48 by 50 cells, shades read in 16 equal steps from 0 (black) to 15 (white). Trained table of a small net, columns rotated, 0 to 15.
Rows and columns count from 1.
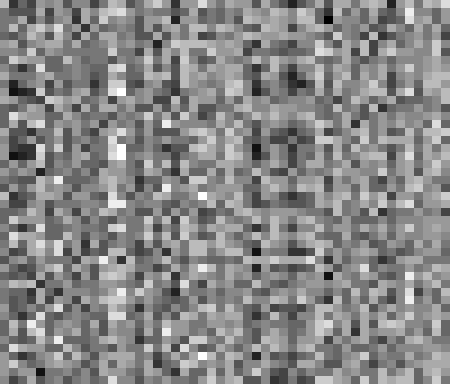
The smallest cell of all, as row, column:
3, 37
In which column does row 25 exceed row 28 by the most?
23
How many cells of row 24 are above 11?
2
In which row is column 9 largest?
45
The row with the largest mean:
41
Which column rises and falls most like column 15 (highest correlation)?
12
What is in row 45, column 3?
3
